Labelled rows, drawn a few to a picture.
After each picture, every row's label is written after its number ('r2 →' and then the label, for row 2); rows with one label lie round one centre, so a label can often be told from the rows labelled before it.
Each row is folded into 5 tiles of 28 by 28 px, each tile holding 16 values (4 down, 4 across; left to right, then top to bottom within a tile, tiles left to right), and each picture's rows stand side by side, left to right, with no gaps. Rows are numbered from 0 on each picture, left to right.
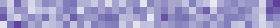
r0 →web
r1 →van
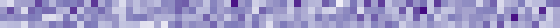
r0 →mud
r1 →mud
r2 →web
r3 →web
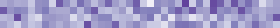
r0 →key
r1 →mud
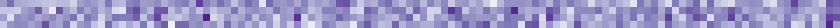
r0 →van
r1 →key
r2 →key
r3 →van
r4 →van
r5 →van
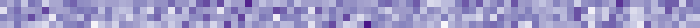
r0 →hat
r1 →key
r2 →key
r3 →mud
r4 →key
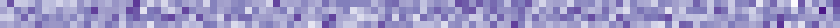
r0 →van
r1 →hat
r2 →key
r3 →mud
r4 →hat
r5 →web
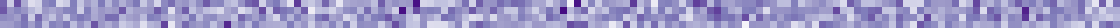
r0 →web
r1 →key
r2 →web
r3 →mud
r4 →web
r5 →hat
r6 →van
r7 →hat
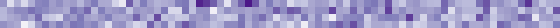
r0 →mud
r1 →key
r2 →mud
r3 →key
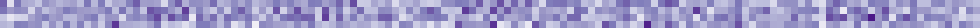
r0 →web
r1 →hat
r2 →hat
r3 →mud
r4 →key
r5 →van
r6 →hat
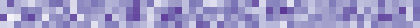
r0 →van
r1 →van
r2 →web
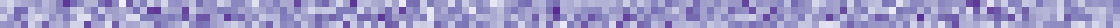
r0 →key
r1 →hat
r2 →web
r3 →van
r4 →van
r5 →mud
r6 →web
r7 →hat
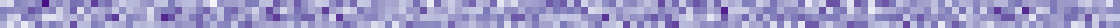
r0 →mud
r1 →van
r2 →hat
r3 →web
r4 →web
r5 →web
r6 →web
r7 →hat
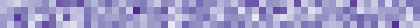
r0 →key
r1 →key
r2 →web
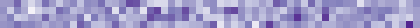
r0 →web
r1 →hat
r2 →hat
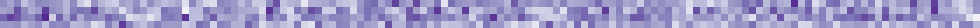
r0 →hat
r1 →van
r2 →van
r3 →hat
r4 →hat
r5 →mud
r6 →hat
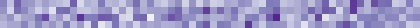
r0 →web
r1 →van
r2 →mud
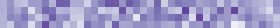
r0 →key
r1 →hat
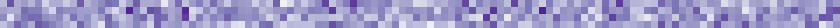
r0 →van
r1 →hat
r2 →mud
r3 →mud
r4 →key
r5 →van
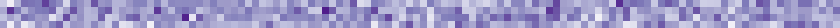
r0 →mud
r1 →hat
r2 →hat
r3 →van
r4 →key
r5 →key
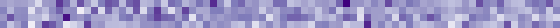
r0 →key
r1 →hat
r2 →key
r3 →key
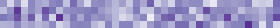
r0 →hat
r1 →van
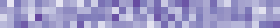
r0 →web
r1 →hat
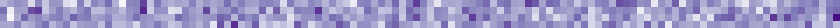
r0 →van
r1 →web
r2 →van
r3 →key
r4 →key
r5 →van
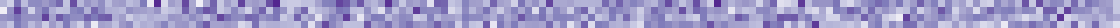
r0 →hat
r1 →web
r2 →key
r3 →web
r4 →key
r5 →web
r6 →mud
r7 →mud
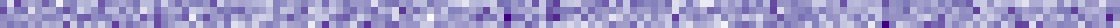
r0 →web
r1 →hat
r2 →key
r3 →van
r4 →mud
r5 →mud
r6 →key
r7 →van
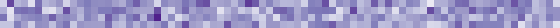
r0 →van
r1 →key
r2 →mud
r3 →mud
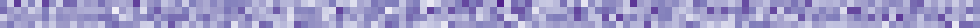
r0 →web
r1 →hat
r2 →van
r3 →mud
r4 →hat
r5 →mud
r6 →hat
